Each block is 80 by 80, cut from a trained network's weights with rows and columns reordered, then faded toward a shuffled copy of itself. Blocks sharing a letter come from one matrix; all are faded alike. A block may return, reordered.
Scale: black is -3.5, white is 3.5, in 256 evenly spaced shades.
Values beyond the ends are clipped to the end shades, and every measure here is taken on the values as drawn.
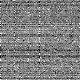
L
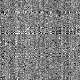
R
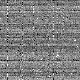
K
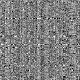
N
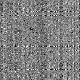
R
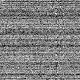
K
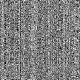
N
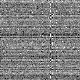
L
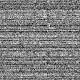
K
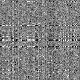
R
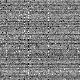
K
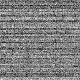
K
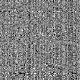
N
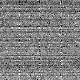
L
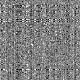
R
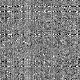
R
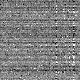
L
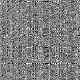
R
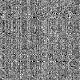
N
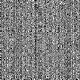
N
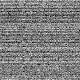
K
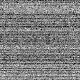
K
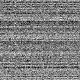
K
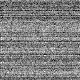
K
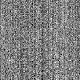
N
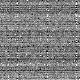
L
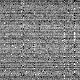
K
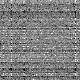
L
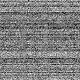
K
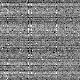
L
